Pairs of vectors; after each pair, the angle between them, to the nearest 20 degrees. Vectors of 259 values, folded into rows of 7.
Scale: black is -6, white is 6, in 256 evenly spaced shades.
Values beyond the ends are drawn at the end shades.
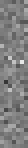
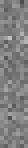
80 degrees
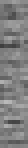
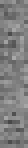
40 degrees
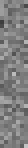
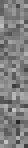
140 degrees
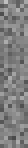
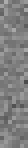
80 degrees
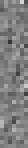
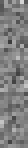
40 degrees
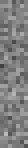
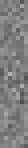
80 degrees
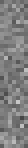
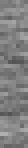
100 degrees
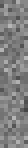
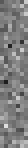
80 degrees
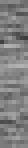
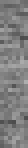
40 degrees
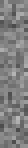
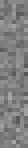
160 degrees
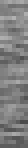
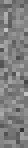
80 degrees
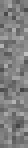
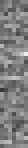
40 degrees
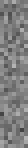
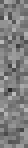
60 degrees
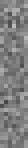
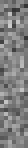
160 degrees
